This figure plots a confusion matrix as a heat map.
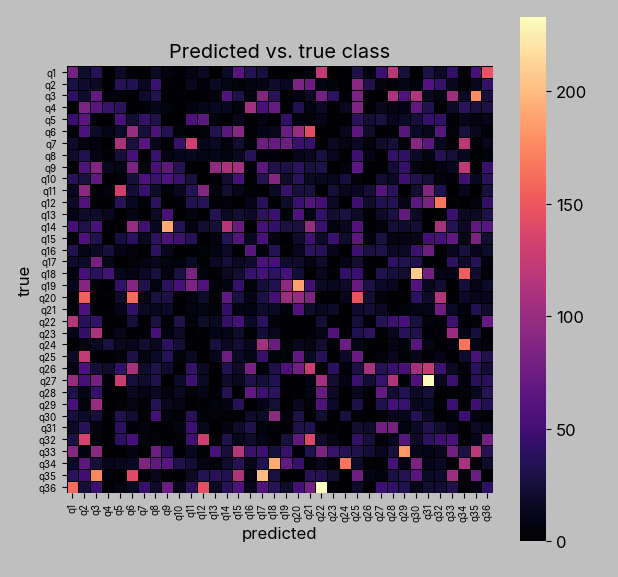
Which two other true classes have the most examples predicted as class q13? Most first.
q9, q33
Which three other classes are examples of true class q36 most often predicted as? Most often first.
q22, q1, q12
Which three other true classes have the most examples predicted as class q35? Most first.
q3, q33, q15
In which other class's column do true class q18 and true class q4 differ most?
q30
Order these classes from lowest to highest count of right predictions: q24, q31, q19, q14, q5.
q31, q5, q24, q19, q14
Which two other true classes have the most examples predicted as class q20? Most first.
q19, q6
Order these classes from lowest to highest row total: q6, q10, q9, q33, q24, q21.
q21, q24, q10, q6, q9, q33
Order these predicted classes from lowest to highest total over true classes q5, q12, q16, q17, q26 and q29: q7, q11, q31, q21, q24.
q24, q7, q11, q21, q31
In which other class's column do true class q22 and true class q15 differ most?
q1
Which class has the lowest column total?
q4
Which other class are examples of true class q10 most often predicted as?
q18
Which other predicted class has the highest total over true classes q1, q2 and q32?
q36
